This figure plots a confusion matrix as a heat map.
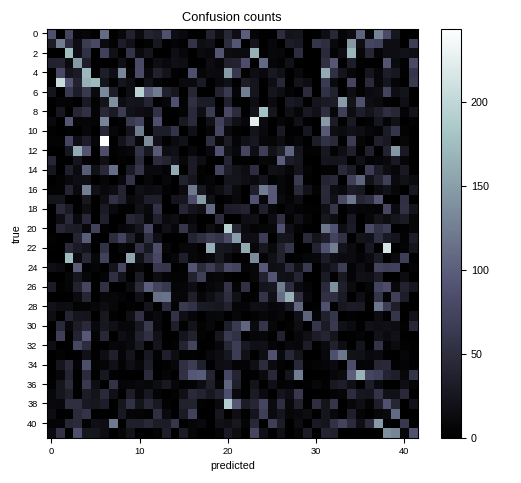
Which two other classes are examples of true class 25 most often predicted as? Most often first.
17, 7
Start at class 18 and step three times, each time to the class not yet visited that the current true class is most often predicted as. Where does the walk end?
31
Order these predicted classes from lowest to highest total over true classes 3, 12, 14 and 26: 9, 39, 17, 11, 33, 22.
17, 9, 33, 11, 39, 22
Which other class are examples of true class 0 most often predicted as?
37
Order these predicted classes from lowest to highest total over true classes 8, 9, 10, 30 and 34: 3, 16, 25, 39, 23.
25, 3, 39, 16, 23
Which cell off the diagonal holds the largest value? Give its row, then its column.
11, 6
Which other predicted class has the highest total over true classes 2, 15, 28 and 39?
34
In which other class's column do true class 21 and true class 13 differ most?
4
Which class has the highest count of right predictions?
20
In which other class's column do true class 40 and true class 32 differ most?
7
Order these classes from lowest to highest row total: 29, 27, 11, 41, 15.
29, 15, 41, 11, 27
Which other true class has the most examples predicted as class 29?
24
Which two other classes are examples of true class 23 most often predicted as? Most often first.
2, 9
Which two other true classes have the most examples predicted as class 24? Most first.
8, 16
